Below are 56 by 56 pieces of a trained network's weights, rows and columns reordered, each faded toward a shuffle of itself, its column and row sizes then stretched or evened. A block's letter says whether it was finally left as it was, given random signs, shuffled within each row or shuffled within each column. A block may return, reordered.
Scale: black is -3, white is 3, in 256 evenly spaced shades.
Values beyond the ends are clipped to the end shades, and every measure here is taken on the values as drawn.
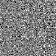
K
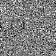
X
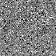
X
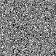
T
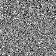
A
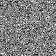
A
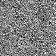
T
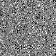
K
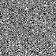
K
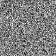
T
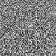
K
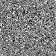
A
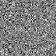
K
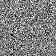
X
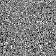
X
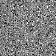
X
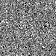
A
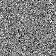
T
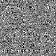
K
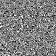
A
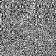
K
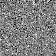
A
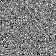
A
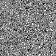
X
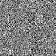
K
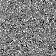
A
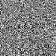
K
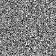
T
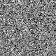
A
